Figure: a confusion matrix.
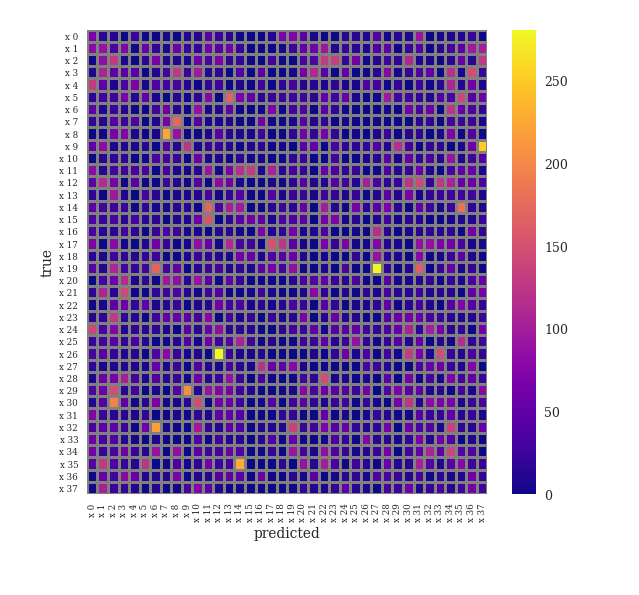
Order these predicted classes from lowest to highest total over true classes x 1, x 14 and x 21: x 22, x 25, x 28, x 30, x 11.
x 30, x 25, x 28, x 22, x 11
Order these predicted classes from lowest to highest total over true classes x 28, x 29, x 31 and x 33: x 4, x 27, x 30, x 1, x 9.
x 27, x 4, x 30, x 1, x 9
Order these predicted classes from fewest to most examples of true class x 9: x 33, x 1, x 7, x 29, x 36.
x 33, x 7, x 36, x 1, x 29
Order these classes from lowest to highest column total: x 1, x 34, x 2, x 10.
x 10, x 1, x 34, x 2
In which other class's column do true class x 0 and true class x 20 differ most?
x 3
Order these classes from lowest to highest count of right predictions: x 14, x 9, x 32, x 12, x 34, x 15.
x 32, x 15, x 12, x 14, x 9, x 34
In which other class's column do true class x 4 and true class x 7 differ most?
x 8
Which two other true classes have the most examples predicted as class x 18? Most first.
x 17, x 0
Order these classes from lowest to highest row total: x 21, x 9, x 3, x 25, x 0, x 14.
x 0, x 21, x 25, x 9, x 14, x 3
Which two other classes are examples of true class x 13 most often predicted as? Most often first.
x 2, x 30
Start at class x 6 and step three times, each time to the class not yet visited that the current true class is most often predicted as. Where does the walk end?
x 19
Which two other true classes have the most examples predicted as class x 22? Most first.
x 28, x 2
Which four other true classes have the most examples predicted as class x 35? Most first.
x 14, x 5, x 25, x 22
